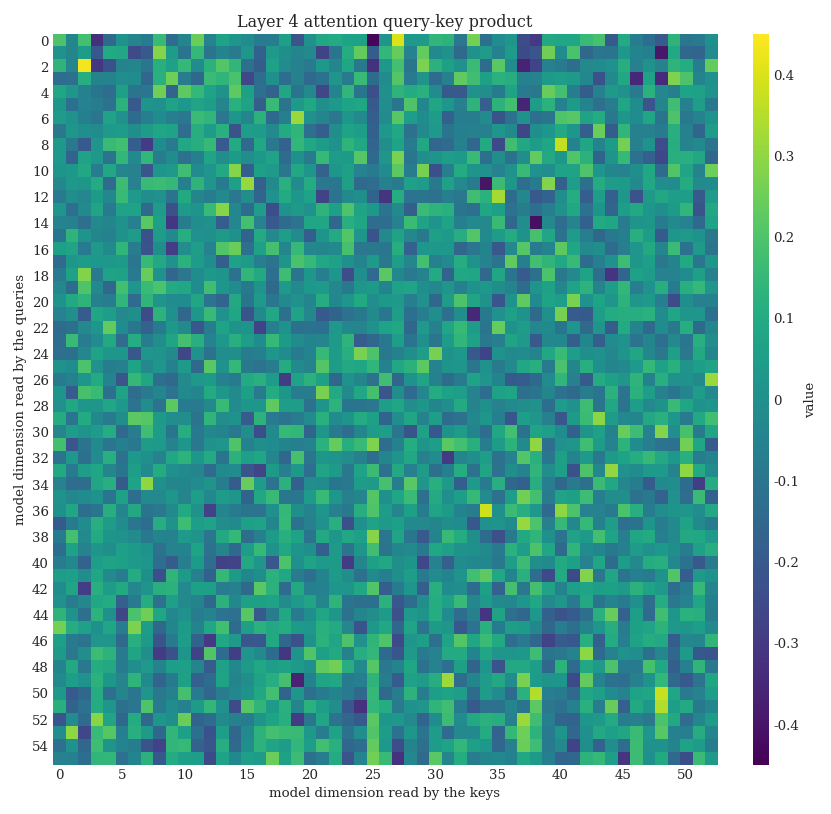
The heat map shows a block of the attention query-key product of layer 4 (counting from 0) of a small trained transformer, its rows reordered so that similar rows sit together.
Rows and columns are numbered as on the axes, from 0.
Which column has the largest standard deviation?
25
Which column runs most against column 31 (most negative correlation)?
19
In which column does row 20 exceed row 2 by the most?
37
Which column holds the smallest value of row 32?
31
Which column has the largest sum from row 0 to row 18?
27
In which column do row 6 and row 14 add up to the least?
38
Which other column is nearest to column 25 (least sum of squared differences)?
3
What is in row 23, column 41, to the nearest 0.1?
-0.2
